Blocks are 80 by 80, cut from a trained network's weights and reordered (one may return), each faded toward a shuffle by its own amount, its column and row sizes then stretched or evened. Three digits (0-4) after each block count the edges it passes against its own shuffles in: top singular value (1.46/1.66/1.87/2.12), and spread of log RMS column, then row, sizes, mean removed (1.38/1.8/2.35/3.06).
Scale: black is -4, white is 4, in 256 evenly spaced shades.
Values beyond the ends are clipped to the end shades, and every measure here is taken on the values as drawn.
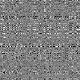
4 2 4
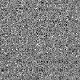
2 2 1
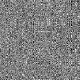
3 3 1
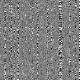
3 4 0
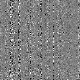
0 4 1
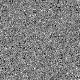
0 1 1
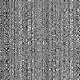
4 3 3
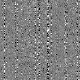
2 4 0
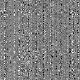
2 4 2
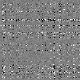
1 3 4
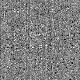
0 0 2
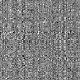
3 2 3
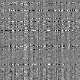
4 1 4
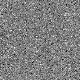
0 1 1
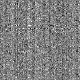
2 0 3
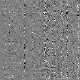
0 4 1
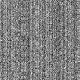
4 0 0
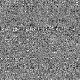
3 1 3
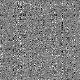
1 3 1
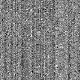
3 1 1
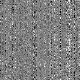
2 4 0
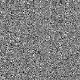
1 2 1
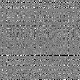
4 2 4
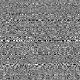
4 0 4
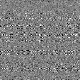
2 0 4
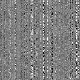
4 4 0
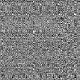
4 3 1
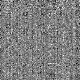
1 1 2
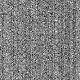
2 1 1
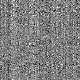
2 1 2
